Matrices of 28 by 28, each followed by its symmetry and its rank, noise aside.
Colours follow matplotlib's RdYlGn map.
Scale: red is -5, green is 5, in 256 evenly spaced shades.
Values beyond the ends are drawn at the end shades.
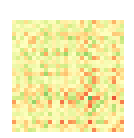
symmetric, rank three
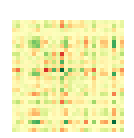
symmetric, rank two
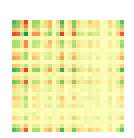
symmetric, rank one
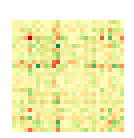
symmetric, rank three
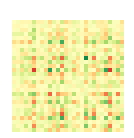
antisymmetric, rank two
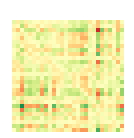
antisymmetric, rank two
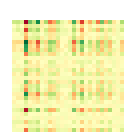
no symmetry, rank one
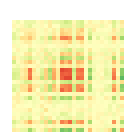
symmetric, rank one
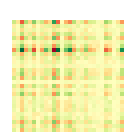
no symmetry, rank one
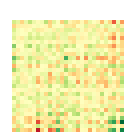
no symmetry, rank three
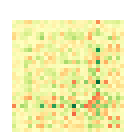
symmetric, rank three
